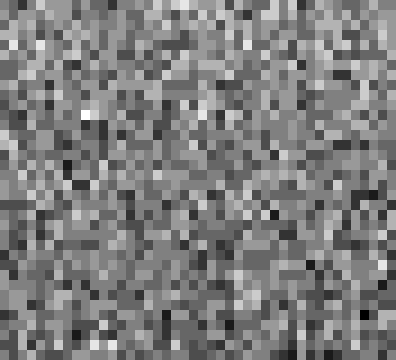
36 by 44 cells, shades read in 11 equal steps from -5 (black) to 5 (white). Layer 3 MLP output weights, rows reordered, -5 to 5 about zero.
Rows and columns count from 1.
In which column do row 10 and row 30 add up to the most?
7
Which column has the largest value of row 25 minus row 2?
28
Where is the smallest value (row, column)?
32, 41
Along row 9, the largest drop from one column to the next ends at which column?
42
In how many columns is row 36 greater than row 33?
16
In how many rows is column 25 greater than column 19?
14
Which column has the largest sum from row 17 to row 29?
4
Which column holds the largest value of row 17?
12
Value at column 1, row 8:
-1
